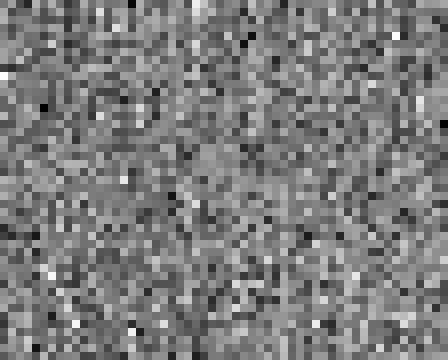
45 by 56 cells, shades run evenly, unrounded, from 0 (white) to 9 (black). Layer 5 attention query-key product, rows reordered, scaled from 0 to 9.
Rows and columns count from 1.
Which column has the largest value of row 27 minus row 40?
51
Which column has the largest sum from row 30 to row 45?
5
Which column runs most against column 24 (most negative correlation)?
22
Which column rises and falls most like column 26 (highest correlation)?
42
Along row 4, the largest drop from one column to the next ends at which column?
15
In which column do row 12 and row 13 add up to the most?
20
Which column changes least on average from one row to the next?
36
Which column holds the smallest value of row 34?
6
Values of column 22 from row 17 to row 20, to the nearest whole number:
5 5 3 3
